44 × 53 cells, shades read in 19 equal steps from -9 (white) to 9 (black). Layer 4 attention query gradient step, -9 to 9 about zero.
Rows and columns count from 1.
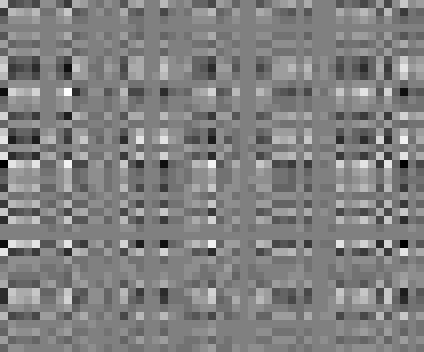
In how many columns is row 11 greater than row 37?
22
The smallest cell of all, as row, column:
12, 9
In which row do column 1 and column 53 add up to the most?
21
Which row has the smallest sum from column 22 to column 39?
31
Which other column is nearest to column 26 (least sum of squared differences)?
8
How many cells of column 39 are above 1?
11
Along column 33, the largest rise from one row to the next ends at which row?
32
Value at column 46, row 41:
-1
